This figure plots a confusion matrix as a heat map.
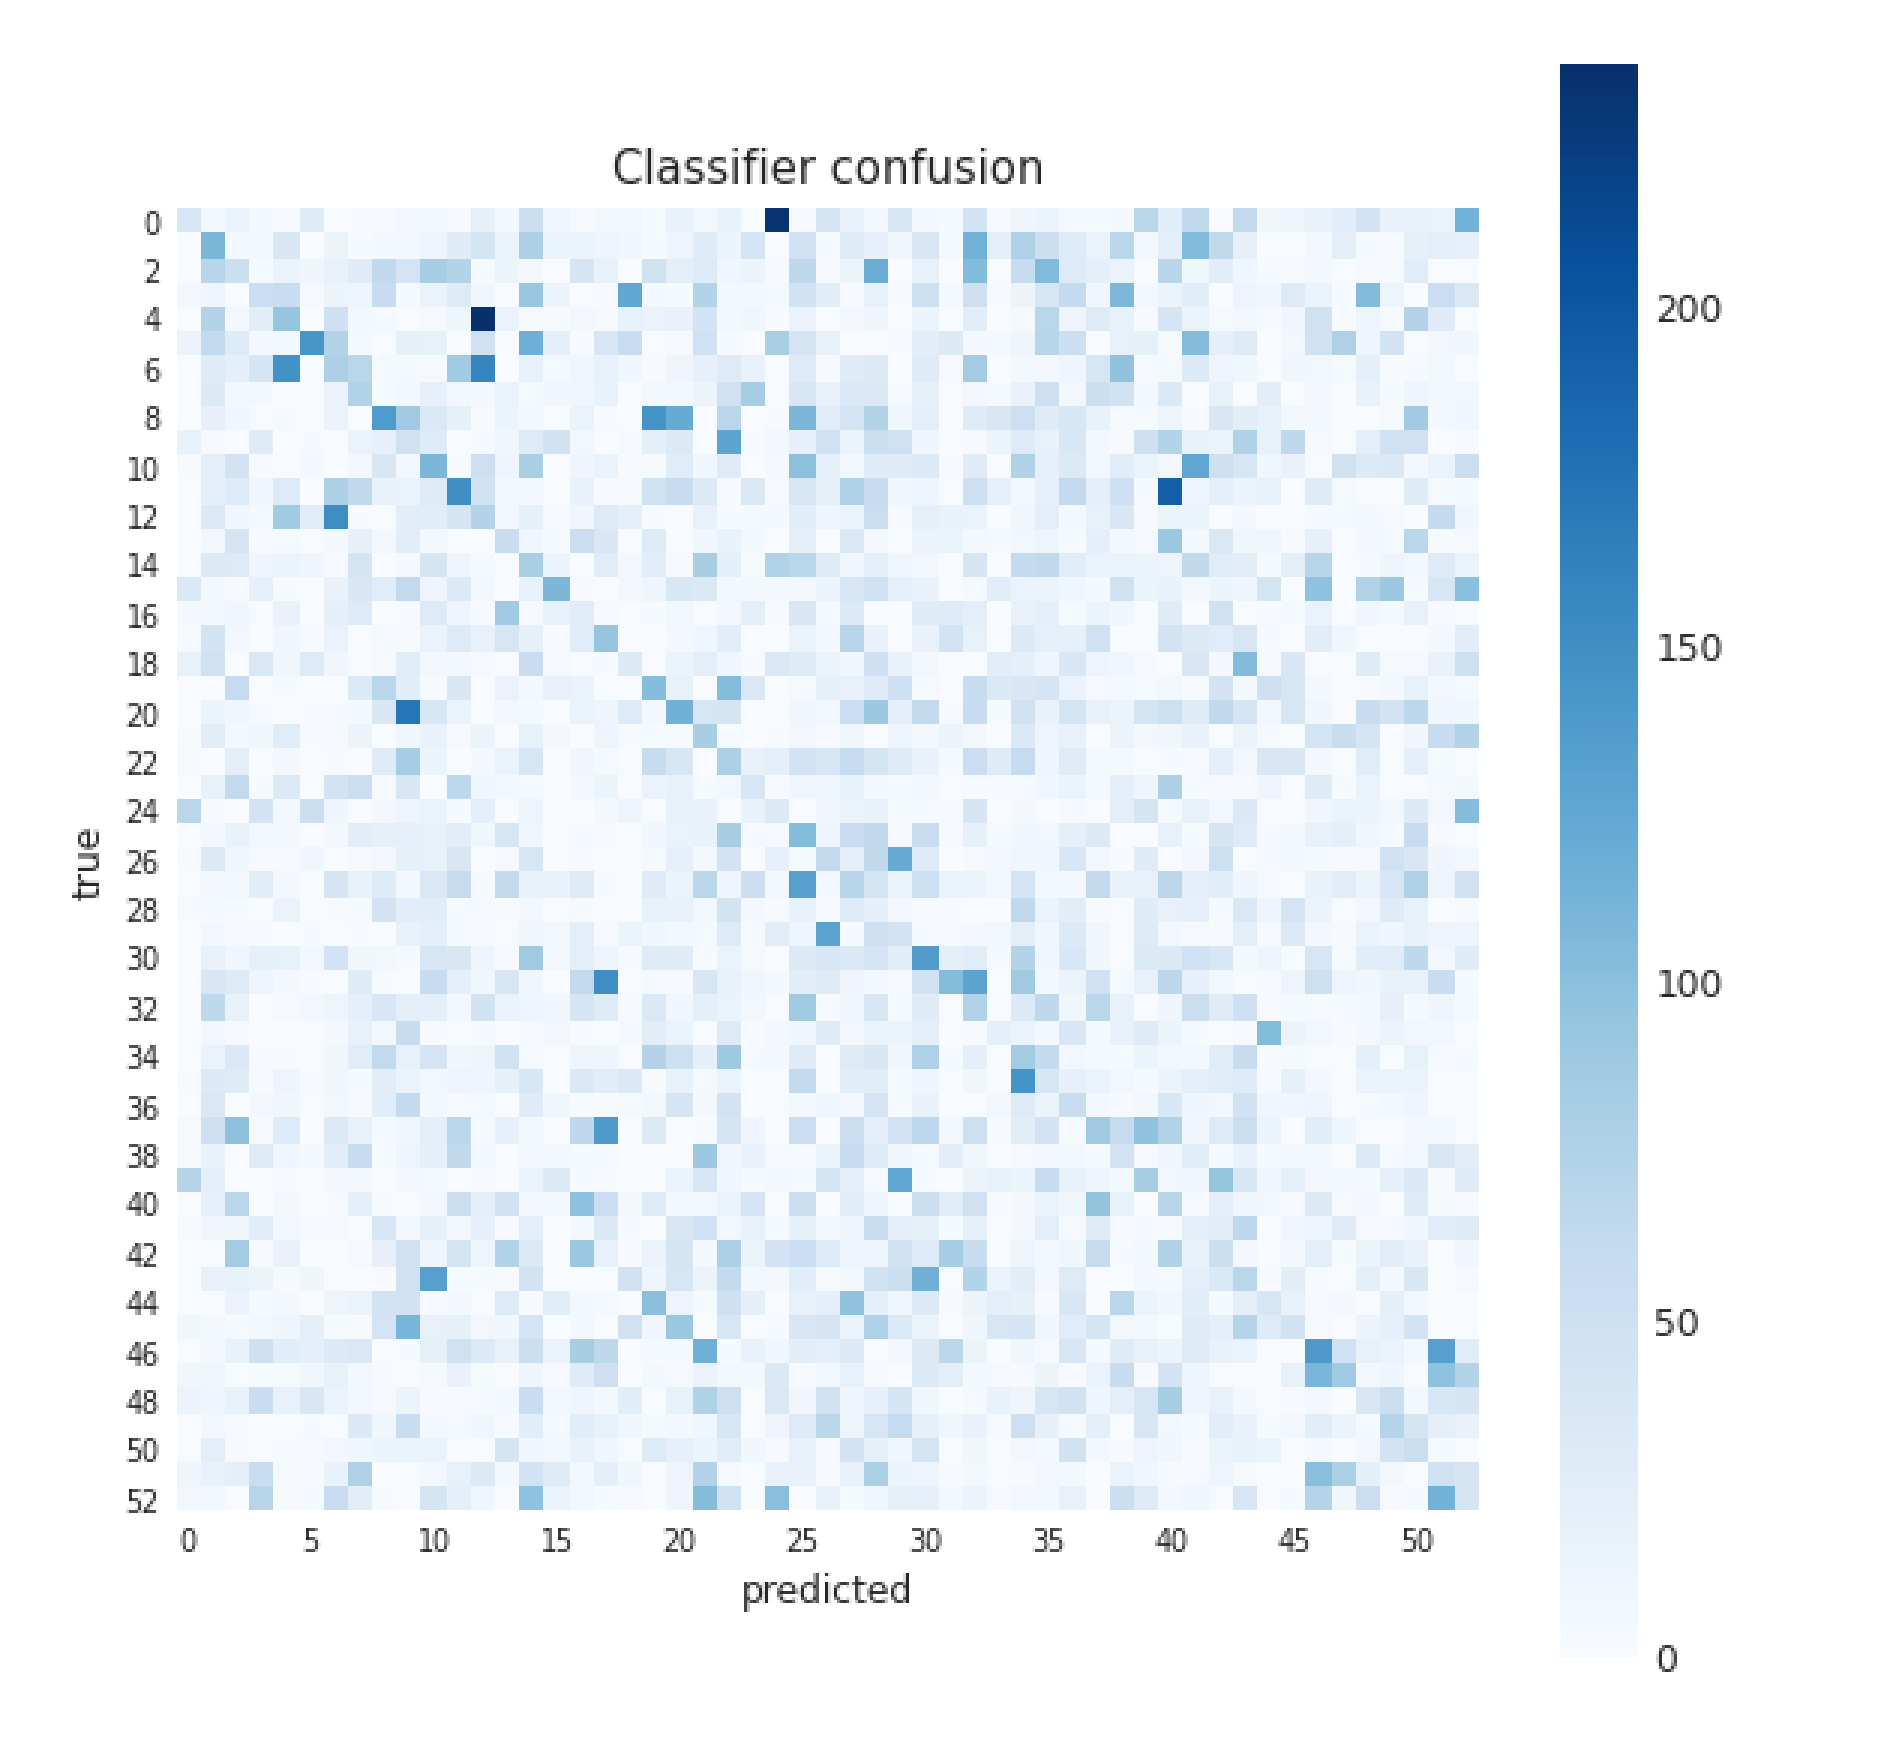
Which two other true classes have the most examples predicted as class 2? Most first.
37, 42
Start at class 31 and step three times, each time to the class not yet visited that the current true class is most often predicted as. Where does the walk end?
25
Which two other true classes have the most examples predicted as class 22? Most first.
9, 19
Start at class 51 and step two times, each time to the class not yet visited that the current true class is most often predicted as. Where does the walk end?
21
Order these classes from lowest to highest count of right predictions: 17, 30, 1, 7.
7, 17, 1, 30
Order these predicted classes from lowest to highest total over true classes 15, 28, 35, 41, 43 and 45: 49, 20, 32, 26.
26, 32, 49, 20
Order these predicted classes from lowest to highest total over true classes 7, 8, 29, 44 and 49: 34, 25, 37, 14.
14, 37, 34, 25
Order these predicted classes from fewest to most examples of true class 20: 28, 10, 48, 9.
10, 48, 28, 9
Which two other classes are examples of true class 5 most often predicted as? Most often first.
14, 41
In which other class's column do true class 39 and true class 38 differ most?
29
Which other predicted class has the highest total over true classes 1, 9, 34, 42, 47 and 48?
22
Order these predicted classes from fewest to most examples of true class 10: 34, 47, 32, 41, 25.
32, 47, 34, 25, 41
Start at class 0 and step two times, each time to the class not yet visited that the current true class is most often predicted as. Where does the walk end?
52
